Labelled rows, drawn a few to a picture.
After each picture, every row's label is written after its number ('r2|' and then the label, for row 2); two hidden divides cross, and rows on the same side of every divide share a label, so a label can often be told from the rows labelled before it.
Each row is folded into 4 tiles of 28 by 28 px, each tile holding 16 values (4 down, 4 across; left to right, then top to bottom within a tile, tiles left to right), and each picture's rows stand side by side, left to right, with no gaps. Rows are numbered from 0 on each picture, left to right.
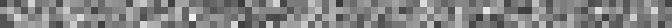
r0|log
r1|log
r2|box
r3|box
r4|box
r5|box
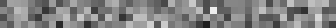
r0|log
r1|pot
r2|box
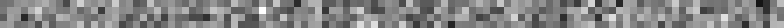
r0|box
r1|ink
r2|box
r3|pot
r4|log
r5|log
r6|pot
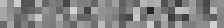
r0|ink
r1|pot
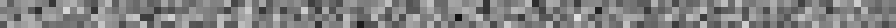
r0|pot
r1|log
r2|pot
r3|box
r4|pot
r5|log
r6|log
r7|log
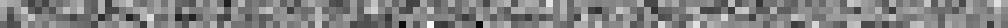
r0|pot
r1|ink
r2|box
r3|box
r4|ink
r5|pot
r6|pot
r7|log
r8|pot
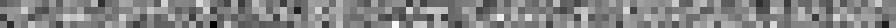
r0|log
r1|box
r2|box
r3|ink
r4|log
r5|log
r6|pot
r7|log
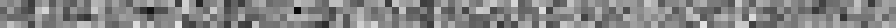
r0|ink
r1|pot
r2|log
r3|pot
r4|box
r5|box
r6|log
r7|pot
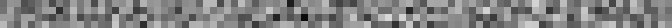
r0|ink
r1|ink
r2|ink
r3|log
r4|box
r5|pot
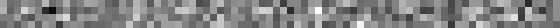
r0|log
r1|pot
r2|box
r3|pot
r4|log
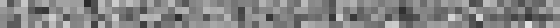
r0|pot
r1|ink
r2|ink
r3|ink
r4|ink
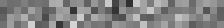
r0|log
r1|log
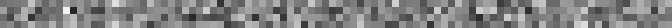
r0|log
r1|ink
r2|log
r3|pot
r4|box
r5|pot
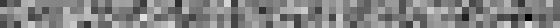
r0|log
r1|ink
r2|pot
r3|ink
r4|ink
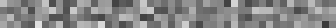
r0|ink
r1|log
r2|box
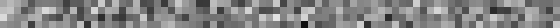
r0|ink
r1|pot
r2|log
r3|ink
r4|log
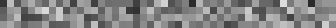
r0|box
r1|box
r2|pot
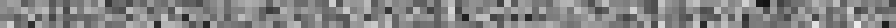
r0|ink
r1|pot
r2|log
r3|log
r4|ink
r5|pot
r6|pot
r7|log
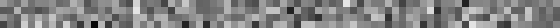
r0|pot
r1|pot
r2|ink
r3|box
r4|log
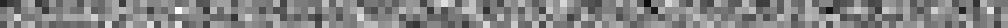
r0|log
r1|pot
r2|pot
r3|pot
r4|pot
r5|pot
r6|pot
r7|pot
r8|box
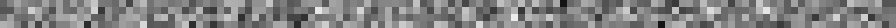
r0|box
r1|log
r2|ink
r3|pot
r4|log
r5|log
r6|box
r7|log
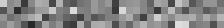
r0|ink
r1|log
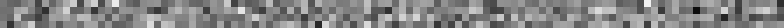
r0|log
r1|pot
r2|pot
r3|log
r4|log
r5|box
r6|ink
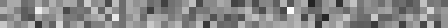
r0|box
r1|pot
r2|pot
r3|box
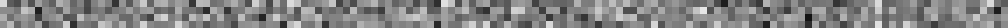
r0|pot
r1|log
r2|log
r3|log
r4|pot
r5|box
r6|pot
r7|box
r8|box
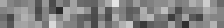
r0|pot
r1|ink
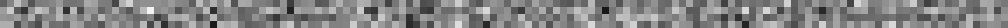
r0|box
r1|box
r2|ink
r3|pot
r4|box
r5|log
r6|ink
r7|pot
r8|box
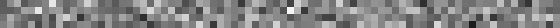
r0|box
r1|box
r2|pot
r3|pot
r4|box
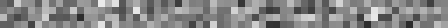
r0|ink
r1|pot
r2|log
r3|ink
